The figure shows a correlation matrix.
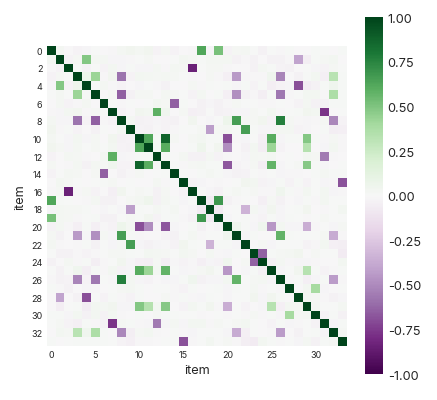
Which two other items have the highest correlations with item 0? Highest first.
17, 19
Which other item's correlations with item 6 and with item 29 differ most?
14
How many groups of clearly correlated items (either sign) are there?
11
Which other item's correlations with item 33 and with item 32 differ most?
15
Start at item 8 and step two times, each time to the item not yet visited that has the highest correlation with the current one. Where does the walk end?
21
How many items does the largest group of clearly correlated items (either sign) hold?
6
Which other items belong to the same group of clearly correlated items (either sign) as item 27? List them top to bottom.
30
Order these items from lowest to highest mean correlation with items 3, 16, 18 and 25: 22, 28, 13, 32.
22, 28, 32, 13
